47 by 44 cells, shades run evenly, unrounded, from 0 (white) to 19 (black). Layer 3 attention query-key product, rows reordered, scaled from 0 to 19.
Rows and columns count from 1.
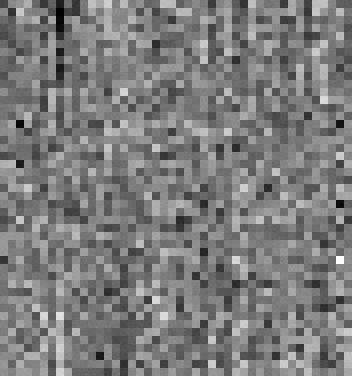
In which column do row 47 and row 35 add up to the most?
16
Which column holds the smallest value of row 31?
18
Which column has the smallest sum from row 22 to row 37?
31
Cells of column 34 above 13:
3
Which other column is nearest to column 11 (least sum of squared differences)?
42
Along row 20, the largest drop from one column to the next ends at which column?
14
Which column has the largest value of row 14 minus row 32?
6
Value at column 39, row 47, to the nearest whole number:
5
